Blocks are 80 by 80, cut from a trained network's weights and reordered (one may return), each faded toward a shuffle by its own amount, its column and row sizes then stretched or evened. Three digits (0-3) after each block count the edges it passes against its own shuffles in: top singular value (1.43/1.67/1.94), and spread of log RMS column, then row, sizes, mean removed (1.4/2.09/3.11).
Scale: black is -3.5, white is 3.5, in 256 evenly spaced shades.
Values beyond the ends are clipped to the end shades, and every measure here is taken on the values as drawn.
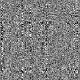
3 2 1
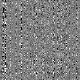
2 3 1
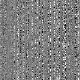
1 3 0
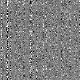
1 3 1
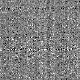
1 1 2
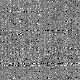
1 1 2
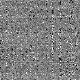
0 2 0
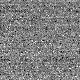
0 0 1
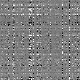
3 3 2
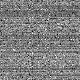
3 1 0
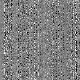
1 3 0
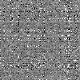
1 2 2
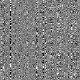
3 3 1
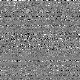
0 0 3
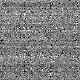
2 2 1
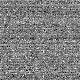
2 0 1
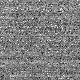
1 0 1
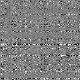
2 2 3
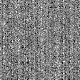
2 1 0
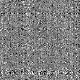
1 1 2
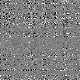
0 2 3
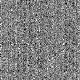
1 1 0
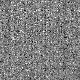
0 0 1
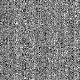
1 1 1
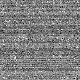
3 1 0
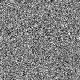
1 0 0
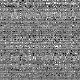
3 2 2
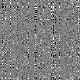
3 3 2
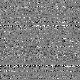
1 1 3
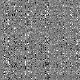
0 3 1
